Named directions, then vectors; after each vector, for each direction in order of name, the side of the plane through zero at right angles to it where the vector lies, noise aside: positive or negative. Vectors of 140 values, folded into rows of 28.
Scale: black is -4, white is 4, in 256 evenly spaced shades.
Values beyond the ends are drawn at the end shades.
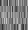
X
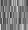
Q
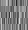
negative, negative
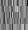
positive, negative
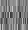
positive, negative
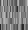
negative, positive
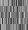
negative, negative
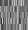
positive, positive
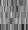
negative, positive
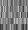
negative, positive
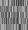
negative, negative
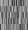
negative, negative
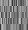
negative, negative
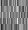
positive, positive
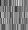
positive, positive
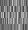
positive, positive
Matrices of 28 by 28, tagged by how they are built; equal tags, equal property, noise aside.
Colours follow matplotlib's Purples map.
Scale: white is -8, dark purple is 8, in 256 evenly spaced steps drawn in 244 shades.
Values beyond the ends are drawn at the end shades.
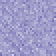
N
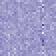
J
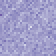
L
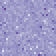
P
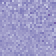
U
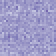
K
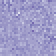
U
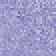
U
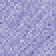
L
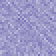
N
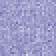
K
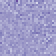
U
